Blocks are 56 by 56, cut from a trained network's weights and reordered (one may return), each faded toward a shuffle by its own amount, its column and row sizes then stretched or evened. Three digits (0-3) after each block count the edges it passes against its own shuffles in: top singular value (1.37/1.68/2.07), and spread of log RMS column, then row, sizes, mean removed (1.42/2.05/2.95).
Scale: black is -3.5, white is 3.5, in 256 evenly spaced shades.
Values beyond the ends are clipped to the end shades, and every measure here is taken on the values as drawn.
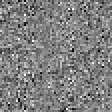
0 2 0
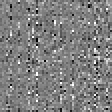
1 3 0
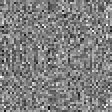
2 1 0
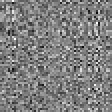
3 2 1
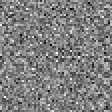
2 0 0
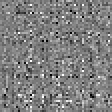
1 2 2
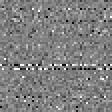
3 0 2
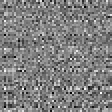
3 1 2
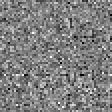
1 0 1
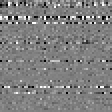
3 0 3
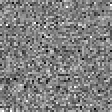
1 0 1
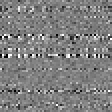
3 1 3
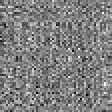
3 0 2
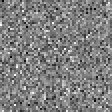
1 0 0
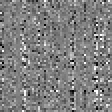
2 3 1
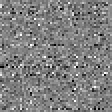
0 1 2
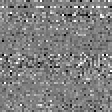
1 0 3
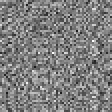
3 0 0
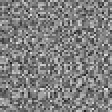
3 0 0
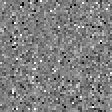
0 1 0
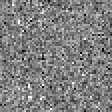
0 1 0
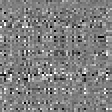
3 2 3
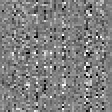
2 3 1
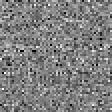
1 0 2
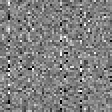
2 2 1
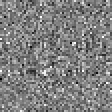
2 0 1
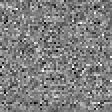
1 0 1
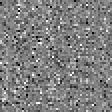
1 2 0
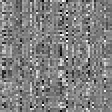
3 3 0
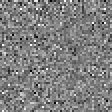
0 1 1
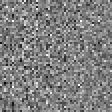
2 2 0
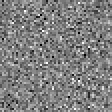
1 1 0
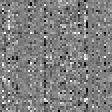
1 3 1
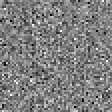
0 1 0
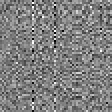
3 2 0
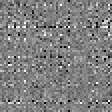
3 2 2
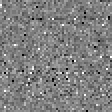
0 0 1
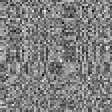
3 0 0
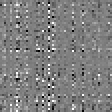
3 3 2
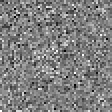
1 1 0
